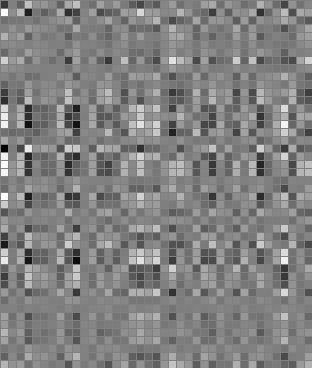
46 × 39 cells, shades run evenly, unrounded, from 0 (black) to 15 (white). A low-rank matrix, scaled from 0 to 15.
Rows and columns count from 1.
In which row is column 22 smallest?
17
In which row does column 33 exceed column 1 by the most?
19
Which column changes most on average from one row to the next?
1
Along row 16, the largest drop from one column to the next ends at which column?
4
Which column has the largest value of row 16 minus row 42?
36
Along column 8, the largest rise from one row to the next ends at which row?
20
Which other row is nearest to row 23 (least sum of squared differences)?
38
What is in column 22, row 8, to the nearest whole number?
13
